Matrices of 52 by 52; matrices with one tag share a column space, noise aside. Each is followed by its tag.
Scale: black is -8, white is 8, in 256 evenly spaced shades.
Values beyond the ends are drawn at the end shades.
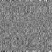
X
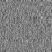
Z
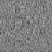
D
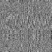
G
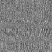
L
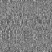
G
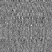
Z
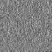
D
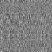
G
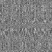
L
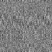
G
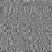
X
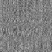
L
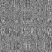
L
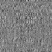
Z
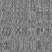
L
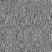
G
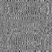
X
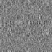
D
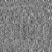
Z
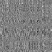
L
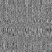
L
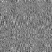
G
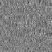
D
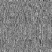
Z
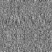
G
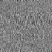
G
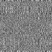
X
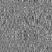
G
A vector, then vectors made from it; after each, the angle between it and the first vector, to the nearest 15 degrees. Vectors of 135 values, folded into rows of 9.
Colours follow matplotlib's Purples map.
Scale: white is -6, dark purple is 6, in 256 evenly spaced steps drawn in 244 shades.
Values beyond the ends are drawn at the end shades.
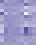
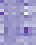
15 degrees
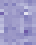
45 degrees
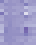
15 degrees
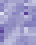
135 degrees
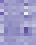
15 degrees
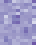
75 degrees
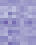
90 degrees
